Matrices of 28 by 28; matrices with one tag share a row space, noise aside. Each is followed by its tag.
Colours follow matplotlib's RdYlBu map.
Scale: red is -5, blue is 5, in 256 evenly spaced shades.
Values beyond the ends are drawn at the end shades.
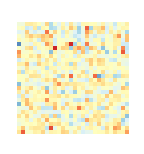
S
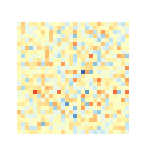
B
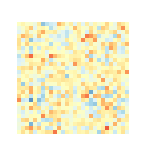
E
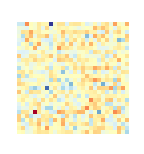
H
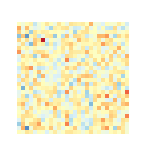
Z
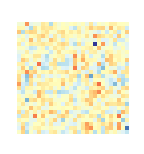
H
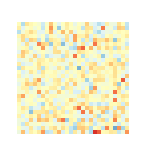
B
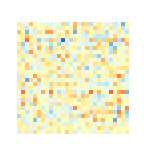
H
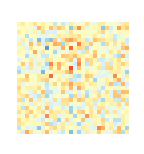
S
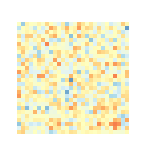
S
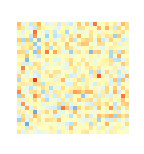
Z
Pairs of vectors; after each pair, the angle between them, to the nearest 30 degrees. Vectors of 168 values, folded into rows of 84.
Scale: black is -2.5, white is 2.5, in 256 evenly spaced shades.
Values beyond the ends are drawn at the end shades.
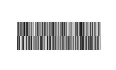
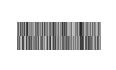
30 degrees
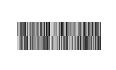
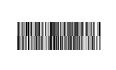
150 degrees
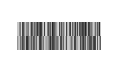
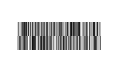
90 degrees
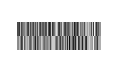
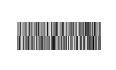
150 degrees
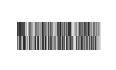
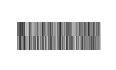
30 degrees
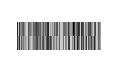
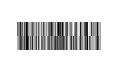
120 degrees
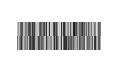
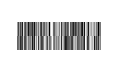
60 degrees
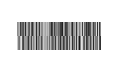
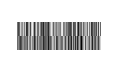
150 degrees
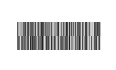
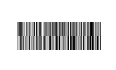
150 degrees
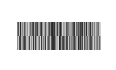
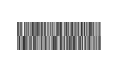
60 degrees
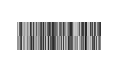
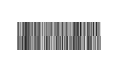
150 degrees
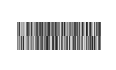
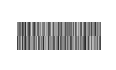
120 degrees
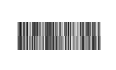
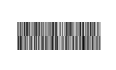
60 degrees
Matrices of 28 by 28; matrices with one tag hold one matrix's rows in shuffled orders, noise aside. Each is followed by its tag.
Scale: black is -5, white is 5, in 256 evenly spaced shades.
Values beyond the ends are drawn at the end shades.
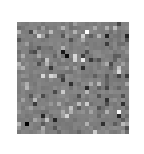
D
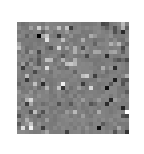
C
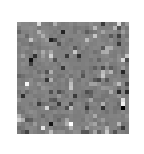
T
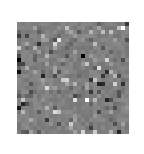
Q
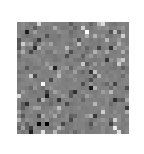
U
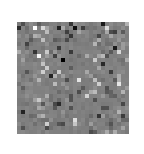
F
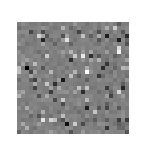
D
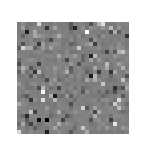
U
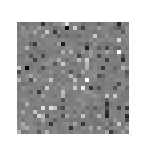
D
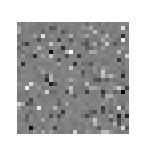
T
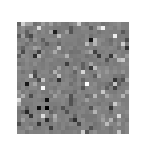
U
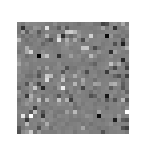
C
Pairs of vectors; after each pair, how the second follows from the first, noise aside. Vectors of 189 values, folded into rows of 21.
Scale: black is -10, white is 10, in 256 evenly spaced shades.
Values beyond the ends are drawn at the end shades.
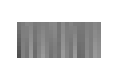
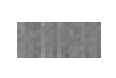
wrapped around, negated, shrunk.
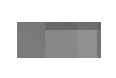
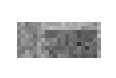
negated, scaled up.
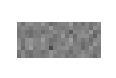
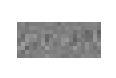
reversed, negated, partly zeroed.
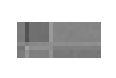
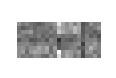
wrapped around, negated, scaled up.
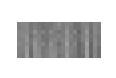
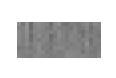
reversed, negated, shrunk.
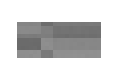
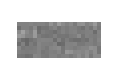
wrapped around, negated, partly zeroed.
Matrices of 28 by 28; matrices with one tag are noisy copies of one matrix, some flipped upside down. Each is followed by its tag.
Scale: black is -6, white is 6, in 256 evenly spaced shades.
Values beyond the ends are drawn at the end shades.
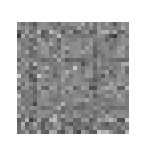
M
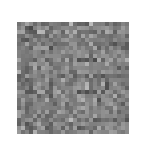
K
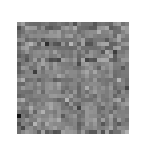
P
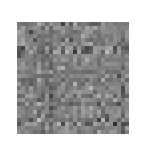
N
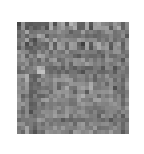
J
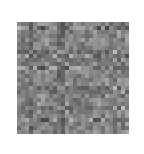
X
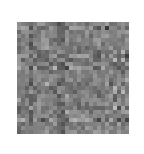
X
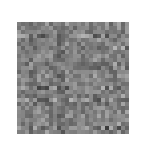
X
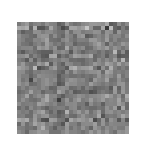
X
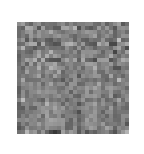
P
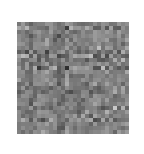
X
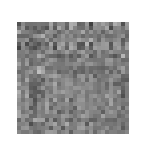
J
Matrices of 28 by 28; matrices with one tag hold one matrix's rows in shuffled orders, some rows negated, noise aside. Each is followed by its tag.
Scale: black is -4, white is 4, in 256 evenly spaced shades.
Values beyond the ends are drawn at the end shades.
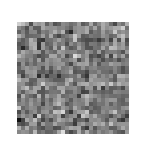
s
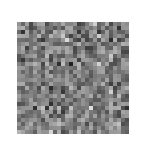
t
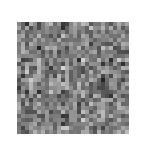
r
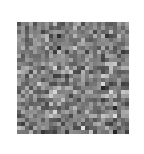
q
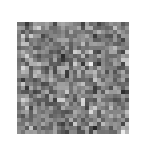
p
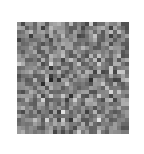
t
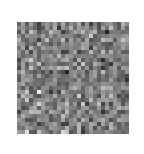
r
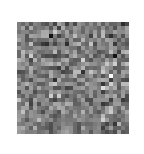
q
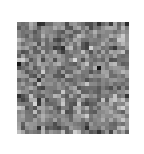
s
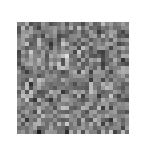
r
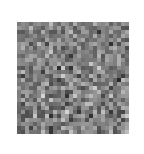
t
